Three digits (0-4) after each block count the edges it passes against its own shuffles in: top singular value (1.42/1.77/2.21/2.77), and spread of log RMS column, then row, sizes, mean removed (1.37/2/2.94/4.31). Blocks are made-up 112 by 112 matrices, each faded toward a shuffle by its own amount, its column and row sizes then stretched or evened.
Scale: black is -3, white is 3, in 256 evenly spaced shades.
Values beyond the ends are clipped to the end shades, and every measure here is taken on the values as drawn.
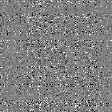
1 3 3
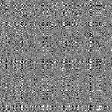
4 3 3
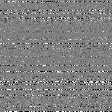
2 0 4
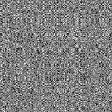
4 2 1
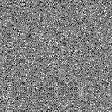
3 0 0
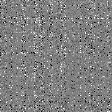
0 3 2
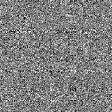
2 2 2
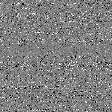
1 0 3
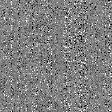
0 3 0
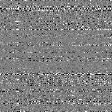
3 1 4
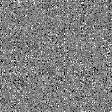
2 2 1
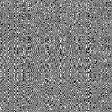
4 3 0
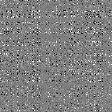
1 3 3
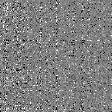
2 3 2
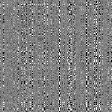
4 4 2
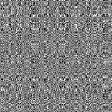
4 3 3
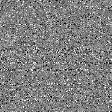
2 0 2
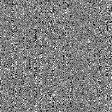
1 3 0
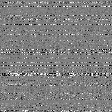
3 0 4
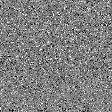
0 0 2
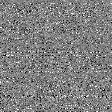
0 0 3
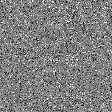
1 1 1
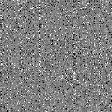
3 2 0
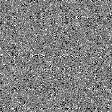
2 1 2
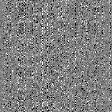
3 3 0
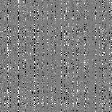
2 4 2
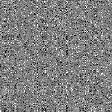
3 2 0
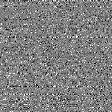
3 0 2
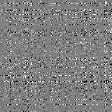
1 3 4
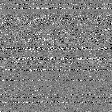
0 0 4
